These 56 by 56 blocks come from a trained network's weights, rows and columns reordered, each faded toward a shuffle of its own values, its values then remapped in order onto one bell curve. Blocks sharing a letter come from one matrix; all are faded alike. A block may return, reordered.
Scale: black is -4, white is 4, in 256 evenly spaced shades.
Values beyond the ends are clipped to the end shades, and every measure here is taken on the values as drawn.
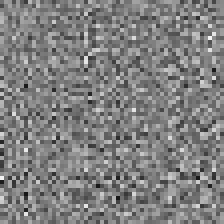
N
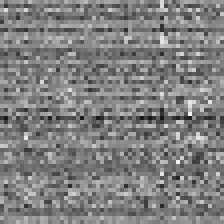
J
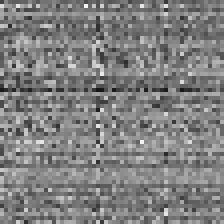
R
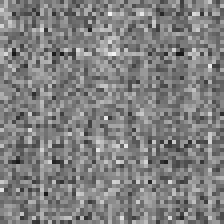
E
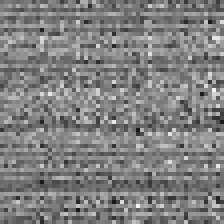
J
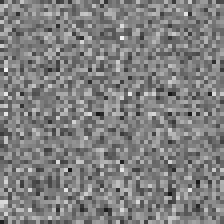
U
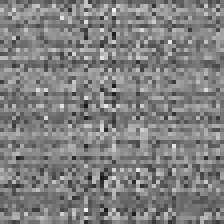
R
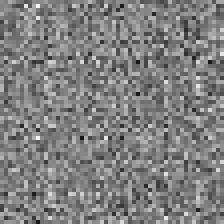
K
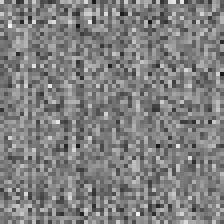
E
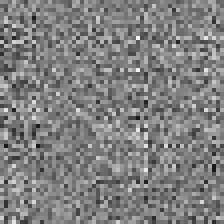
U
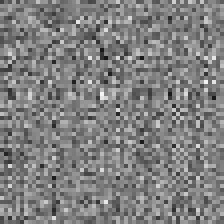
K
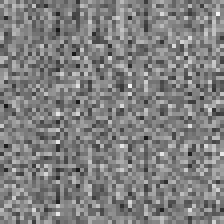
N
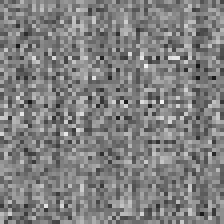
E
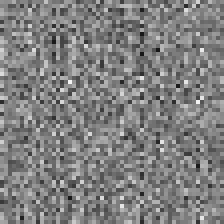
N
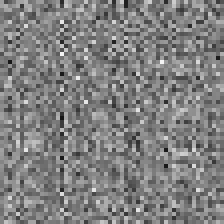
N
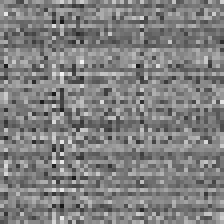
R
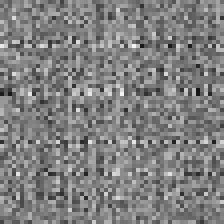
E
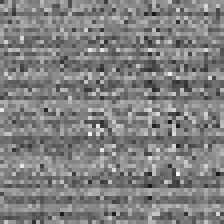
J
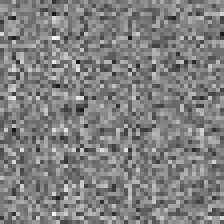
U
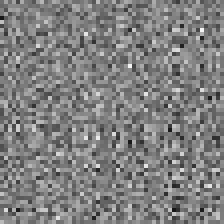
N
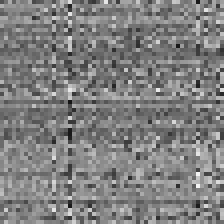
R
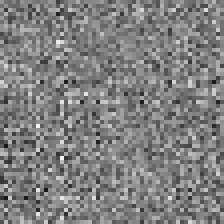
U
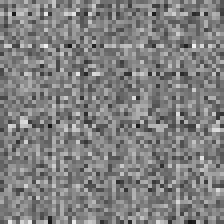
E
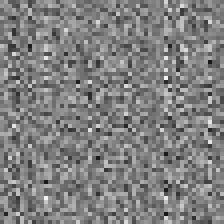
K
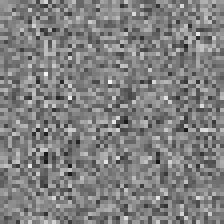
U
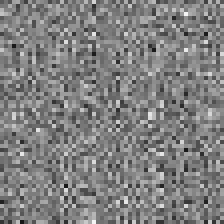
N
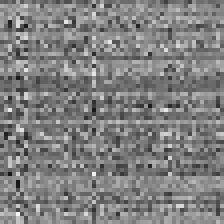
R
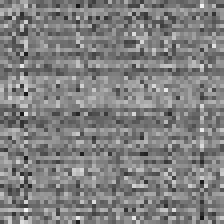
R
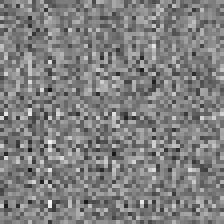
U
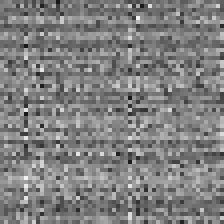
R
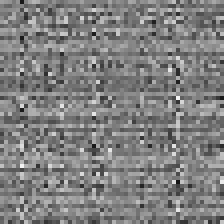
R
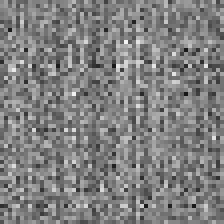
E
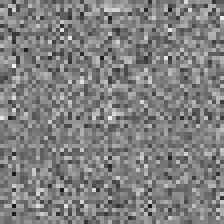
U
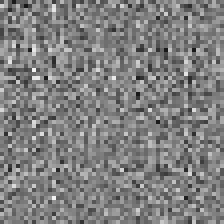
U
